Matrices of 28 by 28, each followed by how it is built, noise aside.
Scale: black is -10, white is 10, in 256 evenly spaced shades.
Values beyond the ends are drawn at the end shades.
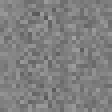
repeating rows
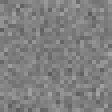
noise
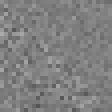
lower triangular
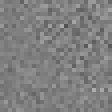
upper triangular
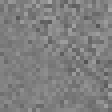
upper triangular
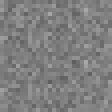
repeating rows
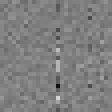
uneven columns
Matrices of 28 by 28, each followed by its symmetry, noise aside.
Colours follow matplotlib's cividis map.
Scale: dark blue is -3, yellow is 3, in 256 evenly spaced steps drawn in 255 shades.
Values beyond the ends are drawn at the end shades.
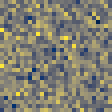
symmetric across the other diagonal.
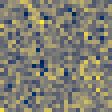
no symmetry.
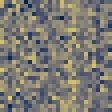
mirrored top to bottom.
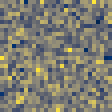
antisymmetric.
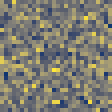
mirrored left to right.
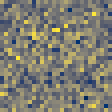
mirrored left to right.
